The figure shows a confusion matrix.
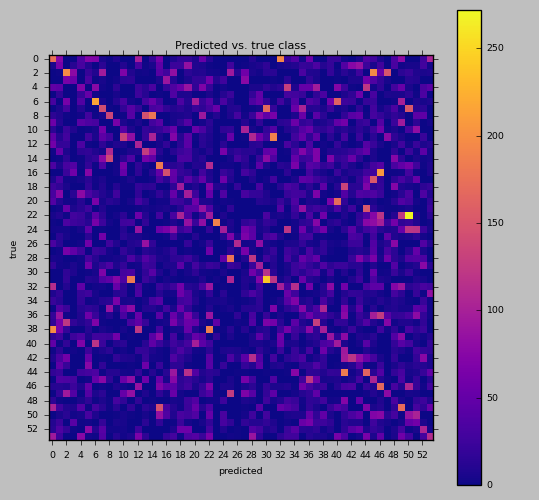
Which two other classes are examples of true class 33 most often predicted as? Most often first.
53, 18
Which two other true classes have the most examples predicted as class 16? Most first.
3, 24
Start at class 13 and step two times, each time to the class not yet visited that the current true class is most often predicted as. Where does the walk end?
14
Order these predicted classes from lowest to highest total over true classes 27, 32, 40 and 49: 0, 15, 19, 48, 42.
42, 19, 48, 15, 0
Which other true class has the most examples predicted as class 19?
44
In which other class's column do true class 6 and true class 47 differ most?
40
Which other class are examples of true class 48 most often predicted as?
41
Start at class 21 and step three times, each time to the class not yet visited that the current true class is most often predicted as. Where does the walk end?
38
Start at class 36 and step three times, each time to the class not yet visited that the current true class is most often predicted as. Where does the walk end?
51
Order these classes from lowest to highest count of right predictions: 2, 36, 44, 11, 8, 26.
36, 11, 26, 8, 44, 2
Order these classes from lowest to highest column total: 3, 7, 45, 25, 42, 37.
3, 42, 25, 7, 37, 45
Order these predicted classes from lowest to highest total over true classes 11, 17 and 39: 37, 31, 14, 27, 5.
27, 5, 37, 14, 31
